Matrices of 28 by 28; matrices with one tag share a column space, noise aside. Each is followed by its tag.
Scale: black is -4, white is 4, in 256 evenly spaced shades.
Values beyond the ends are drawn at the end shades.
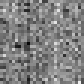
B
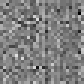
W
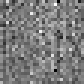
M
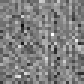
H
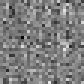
B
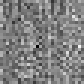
H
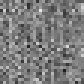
B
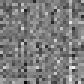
B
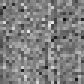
W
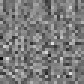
H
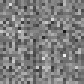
W
